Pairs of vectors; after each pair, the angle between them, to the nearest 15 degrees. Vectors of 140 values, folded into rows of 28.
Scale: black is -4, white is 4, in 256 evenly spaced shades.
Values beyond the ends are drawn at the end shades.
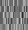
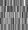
75 degrees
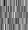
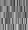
75 degrees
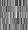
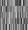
30 degrees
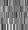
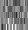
30 degrees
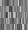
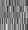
105 degrees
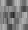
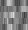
165 degrees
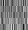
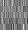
165 degrees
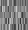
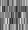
150 degrees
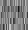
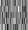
120 degrees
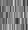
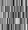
150 degrees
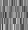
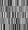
135 degrees
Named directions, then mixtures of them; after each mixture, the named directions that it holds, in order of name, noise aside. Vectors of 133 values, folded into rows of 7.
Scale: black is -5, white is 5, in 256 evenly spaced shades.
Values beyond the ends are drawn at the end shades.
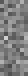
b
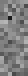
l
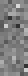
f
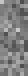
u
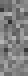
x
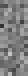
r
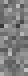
b, f, r.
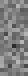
b, f, u.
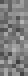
f, r, u.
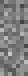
b, r.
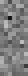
f, l, u.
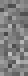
b, u, x.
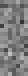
r.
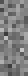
b.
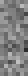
u, x.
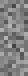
b, l, u.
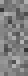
u, x.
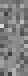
r.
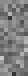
l.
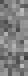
u.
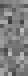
l, r, x.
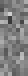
l, r, x.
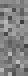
l, r, u.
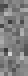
r, x.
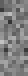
x.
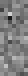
f, l, x.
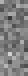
f, u, x.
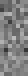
x.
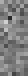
l, u.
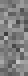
b, u.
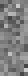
f, r, x.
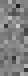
f.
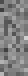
b, x.
